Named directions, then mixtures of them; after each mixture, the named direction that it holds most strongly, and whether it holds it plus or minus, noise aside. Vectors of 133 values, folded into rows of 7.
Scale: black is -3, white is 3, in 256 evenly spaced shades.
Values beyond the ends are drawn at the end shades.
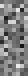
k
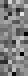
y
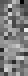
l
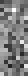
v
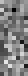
v, minus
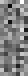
l, minus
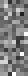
y, minus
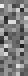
k, plus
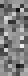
k, minus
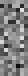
k, minus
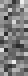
l, minus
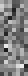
v, minus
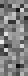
k, minus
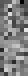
l, plus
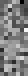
l, plus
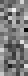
v, plus
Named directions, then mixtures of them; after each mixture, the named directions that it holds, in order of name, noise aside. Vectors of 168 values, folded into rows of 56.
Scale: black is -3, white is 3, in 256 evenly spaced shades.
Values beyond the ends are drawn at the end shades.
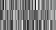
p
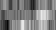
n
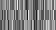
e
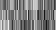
e, n.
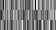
p.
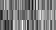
n, p.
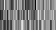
e, n, p.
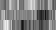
n.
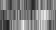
n.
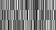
e.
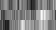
n.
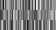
p.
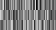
p.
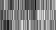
e, n, p.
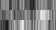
n.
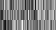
e, n, p.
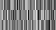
e, p.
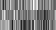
e, n, p.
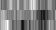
n.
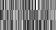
p.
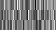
e, p.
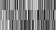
e, n.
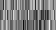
e, n, p.
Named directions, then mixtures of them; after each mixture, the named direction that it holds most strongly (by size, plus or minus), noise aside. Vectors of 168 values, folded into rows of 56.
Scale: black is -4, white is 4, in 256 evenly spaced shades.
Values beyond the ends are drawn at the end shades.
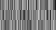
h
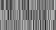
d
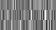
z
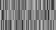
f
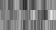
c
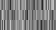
f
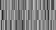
f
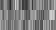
c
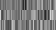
f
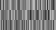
f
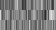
f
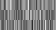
d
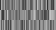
f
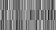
f
